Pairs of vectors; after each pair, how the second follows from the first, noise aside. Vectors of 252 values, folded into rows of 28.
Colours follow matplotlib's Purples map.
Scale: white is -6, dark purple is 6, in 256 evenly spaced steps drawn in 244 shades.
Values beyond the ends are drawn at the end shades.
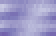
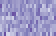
sign-scrambled.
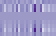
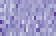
shuffled.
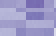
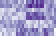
scaled up.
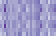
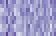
reversed, negated.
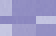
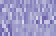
sign-scrambled.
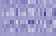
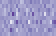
negated, partly zeroed.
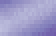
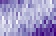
scaled up.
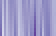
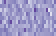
shuffled.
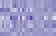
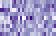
scaled up.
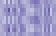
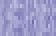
wrapped around, shrunk.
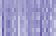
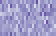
shuffled.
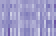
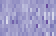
wrapped around, negated, partly zeroed.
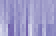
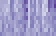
reversed, negated.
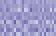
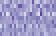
reversed.
